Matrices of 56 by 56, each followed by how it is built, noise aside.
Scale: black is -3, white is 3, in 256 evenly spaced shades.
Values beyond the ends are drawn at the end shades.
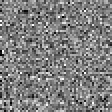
low rank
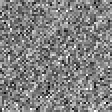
Hankel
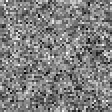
smooth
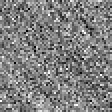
Toeplitz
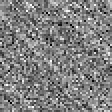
Toeplitz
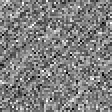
Hankel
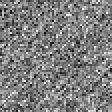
Hankel
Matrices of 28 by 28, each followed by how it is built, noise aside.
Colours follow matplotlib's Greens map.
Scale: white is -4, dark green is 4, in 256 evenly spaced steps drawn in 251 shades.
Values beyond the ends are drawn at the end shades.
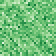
Toeplitz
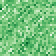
Hankel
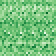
repeating columns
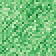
Hankel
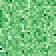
uneven columns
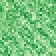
Toeplitz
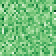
low rank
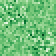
block diagonal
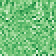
low rank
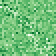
banded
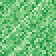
Hankel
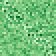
banded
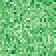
uneven columns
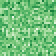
blocks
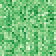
blocks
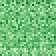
repeating columns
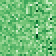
uneven columns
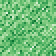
Hankel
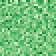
low rank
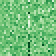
uneven columns
